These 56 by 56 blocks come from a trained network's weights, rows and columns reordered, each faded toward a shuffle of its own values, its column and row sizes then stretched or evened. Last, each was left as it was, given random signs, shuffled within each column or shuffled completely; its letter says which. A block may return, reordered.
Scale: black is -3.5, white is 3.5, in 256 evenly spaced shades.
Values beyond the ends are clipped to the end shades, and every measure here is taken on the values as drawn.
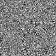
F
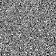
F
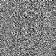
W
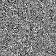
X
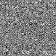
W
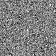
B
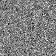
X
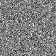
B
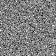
B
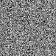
X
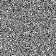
X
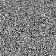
F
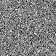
B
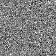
X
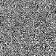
W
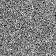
B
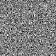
W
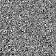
F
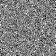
X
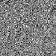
W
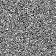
B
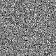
X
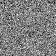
B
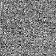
W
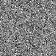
X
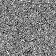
B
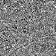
F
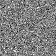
B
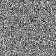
W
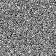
B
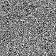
X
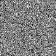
X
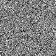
X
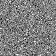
B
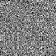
W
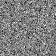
B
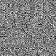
W
